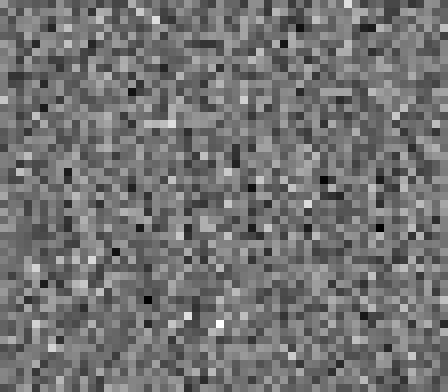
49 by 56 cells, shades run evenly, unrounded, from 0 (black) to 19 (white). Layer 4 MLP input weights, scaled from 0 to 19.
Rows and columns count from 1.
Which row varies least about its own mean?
18
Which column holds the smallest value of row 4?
38
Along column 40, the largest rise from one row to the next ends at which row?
20
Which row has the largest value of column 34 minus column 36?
29
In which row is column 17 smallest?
12
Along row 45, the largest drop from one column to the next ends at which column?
53
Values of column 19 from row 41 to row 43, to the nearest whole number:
3 12 11
